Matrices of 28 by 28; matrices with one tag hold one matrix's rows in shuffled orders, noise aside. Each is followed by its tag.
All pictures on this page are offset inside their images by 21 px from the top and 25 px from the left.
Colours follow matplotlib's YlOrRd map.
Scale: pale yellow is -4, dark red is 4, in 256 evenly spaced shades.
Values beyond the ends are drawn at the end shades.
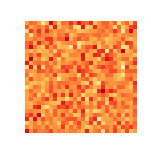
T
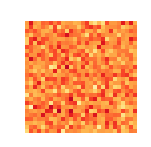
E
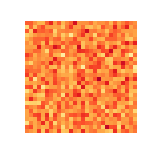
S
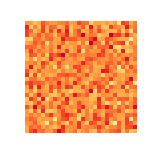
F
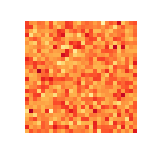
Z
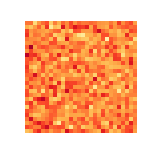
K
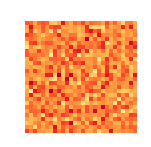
E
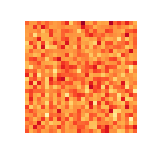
F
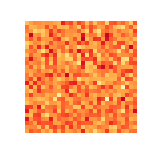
T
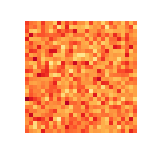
K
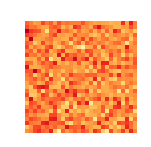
K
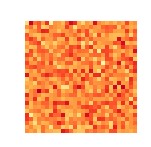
Z
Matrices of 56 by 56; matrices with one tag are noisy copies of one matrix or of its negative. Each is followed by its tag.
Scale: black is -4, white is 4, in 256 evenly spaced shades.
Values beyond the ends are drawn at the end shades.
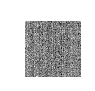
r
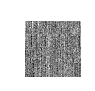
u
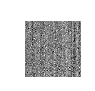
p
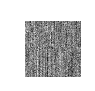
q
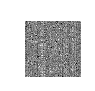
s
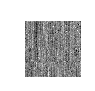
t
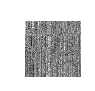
u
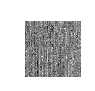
q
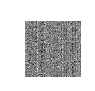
s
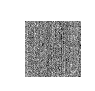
r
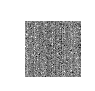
r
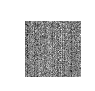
r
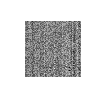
p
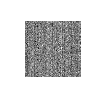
r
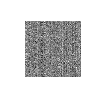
s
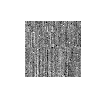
q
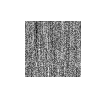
t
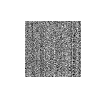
p
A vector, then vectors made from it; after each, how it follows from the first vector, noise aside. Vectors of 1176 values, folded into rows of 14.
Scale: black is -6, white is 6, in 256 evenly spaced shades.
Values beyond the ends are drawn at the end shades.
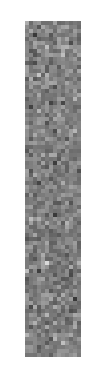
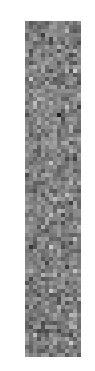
reversed, negated.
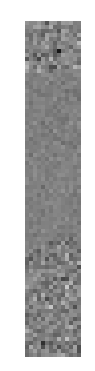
wrapped around, negated, partly zeroed.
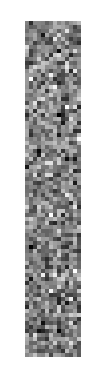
reversed, negated, scaled up.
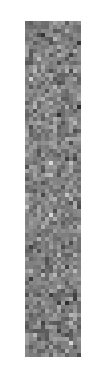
reversed, negated.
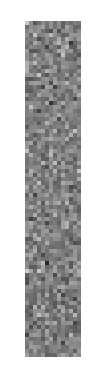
sign-scrambled.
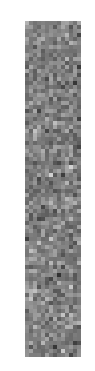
wrapped around.
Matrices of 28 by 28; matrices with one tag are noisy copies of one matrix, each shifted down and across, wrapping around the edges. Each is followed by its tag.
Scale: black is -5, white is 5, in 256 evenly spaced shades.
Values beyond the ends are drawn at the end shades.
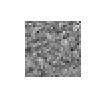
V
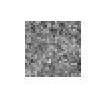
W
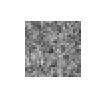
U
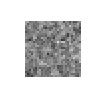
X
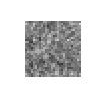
W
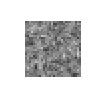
U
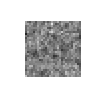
W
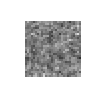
W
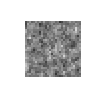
U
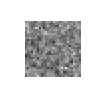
X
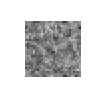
U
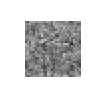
W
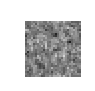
U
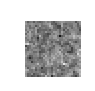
U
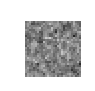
X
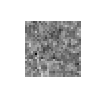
X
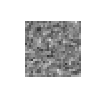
V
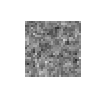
X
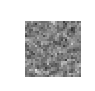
V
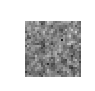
W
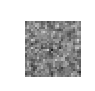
W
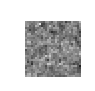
W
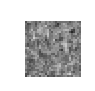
U
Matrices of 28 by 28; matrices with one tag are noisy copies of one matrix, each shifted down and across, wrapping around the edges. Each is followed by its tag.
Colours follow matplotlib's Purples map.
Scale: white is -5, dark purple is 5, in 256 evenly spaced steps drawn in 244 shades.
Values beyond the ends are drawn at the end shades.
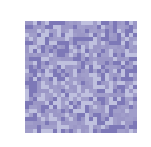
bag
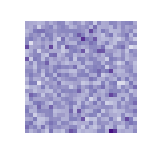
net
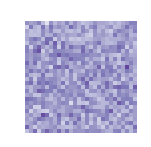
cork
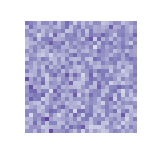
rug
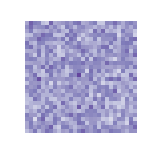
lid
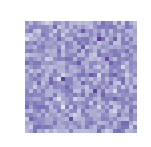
bag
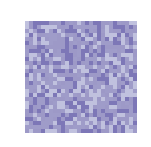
lid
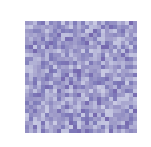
rug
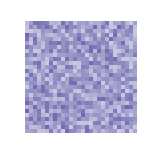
net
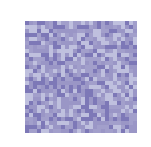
net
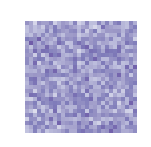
lid
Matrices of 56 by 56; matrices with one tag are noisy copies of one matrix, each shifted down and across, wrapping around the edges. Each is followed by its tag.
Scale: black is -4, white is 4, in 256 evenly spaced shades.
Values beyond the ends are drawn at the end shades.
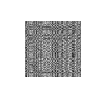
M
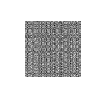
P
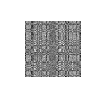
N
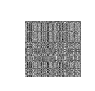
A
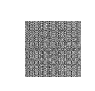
P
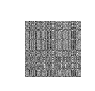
A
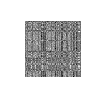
A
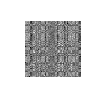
N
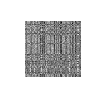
A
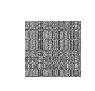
A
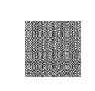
M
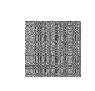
M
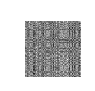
M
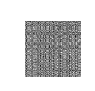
P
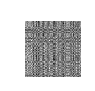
M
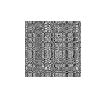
N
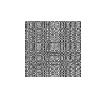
M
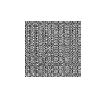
P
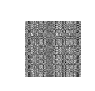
N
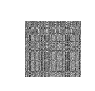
A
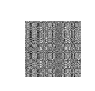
N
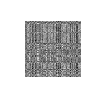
A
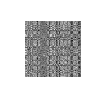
N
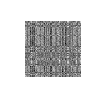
A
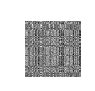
A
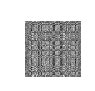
N
